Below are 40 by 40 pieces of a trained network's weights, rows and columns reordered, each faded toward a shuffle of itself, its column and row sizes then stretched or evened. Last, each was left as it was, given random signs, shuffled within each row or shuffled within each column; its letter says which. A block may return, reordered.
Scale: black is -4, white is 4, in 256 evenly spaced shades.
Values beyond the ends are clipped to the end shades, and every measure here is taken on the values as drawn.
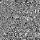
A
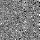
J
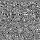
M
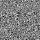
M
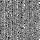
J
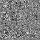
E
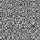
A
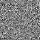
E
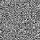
A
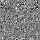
E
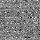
M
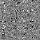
E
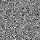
E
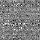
A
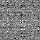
A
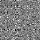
A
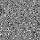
A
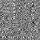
A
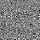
A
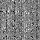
A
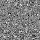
M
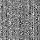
A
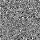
M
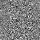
J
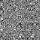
A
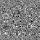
A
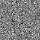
E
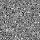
M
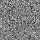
E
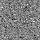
M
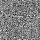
M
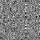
A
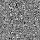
J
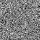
J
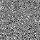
A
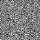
E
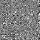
E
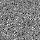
M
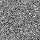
M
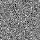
J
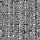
A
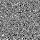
M
